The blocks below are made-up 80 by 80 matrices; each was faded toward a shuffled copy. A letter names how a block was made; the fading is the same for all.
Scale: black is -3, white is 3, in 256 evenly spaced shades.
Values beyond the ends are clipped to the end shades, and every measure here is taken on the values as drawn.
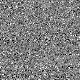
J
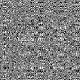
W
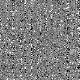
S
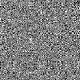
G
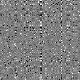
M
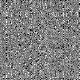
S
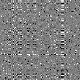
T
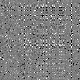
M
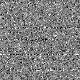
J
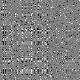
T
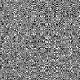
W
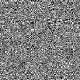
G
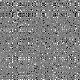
M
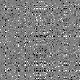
M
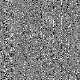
S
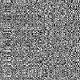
W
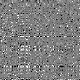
M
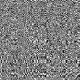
W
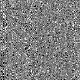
S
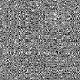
W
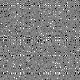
M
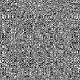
W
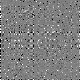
T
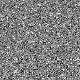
J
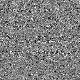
J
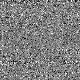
J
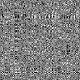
W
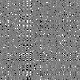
M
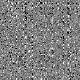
S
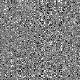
S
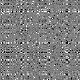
T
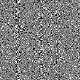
S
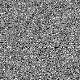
J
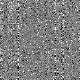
S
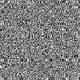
G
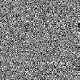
G
